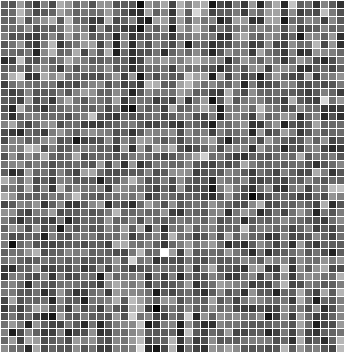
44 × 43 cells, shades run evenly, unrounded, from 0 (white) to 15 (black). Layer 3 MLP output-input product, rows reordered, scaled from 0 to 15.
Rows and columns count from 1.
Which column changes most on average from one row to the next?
33
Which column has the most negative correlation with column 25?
18
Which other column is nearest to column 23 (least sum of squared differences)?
37
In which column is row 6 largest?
24
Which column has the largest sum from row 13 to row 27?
32
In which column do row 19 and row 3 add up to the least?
20
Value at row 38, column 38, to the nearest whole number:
5
